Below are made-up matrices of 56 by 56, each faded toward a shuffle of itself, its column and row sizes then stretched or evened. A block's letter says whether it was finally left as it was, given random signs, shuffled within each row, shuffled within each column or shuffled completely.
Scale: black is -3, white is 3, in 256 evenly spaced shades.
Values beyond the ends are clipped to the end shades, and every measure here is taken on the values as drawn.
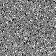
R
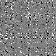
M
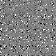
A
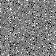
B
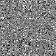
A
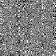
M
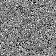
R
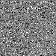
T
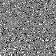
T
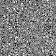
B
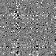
M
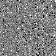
B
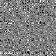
M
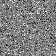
R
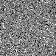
R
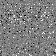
T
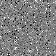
B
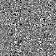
A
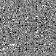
A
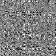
M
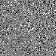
M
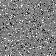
R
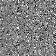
B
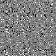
M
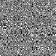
M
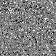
T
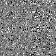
A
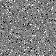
R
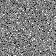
R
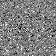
T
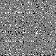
M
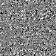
A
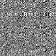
M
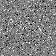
R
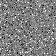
R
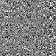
M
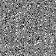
B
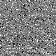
T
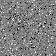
R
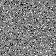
R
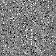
B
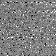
T
